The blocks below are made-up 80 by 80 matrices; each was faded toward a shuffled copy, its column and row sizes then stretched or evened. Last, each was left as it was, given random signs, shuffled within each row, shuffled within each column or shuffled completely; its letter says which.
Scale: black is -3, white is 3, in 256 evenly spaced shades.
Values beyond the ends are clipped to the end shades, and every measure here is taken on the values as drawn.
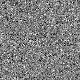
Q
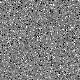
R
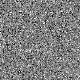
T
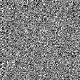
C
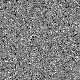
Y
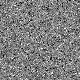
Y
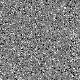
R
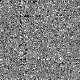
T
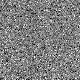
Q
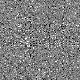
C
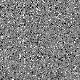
T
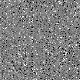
C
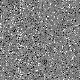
R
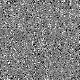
T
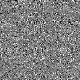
C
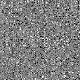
C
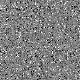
T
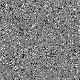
T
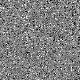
T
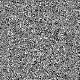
T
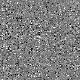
T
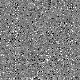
C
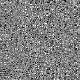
C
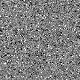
Q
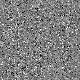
R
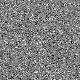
Q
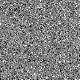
T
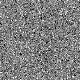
R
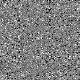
C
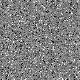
R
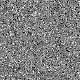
Q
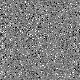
C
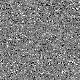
Q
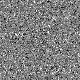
Q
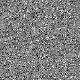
C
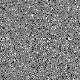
C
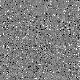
T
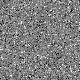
Q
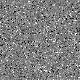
Q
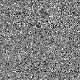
C
